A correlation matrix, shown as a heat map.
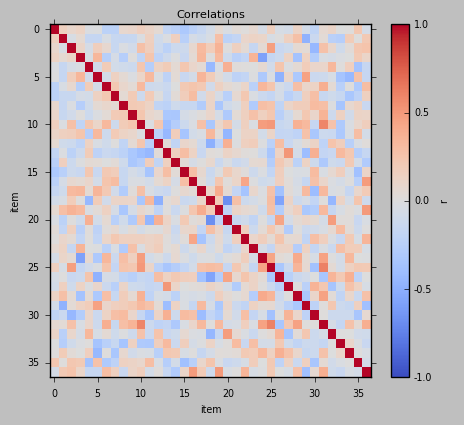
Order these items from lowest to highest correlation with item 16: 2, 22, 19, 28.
28, 2, 19, 22
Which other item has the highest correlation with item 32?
20
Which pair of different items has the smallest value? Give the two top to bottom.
18, 20
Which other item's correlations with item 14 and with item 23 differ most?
9
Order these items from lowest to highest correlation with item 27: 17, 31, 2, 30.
2, 17, 31, 30
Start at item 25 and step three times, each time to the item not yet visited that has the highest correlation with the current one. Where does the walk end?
24
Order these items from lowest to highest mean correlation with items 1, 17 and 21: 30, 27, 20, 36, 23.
30, 20, 27, 23, 36
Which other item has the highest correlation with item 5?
29
